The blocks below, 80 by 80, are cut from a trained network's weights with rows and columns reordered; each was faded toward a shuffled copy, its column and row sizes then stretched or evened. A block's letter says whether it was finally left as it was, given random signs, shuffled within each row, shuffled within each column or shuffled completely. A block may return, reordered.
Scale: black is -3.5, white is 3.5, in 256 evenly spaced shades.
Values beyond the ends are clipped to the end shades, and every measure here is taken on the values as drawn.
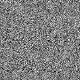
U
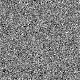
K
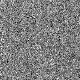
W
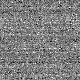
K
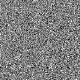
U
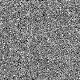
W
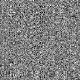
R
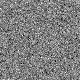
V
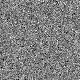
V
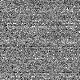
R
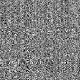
R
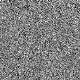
U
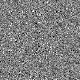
U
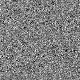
K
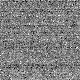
K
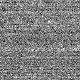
R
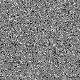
K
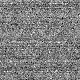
K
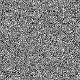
U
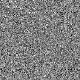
U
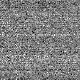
R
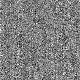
W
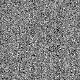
W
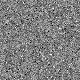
V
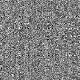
R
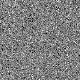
W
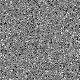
W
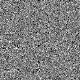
U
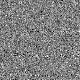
K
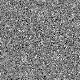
U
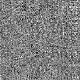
R
